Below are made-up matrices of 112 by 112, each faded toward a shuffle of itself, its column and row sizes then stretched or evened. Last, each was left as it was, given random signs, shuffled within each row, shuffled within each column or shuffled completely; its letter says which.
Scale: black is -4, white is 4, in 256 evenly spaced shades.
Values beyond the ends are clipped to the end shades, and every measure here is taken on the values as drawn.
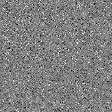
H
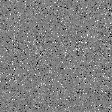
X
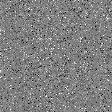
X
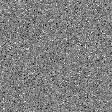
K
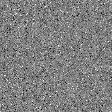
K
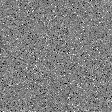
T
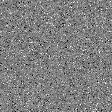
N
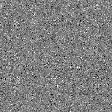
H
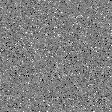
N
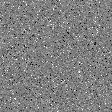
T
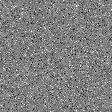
T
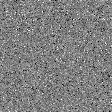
N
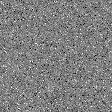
T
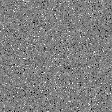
X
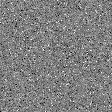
T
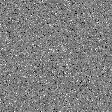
N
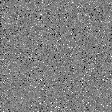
H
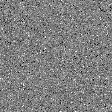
K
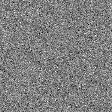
K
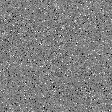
N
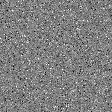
T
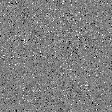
X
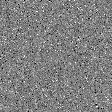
T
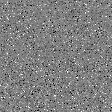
N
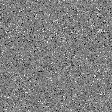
N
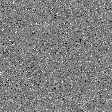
N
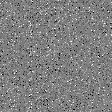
K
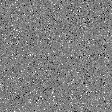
X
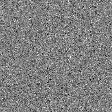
K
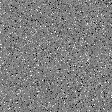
T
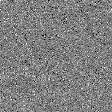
H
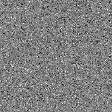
H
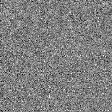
H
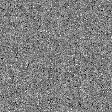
K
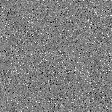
N
